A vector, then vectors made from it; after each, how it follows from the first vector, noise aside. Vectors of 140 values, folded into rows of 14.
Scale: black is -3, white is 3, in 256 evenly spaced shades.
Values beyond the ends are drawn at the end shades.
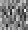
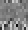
wrapped around, negated, partly zeroed.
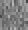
wrapped around, negated, shrunk.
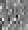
reversed, partly zeroed.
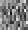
copied.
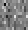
wrapped around, negated, partly zeroed.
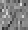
reversed, negated, partly zeroed.
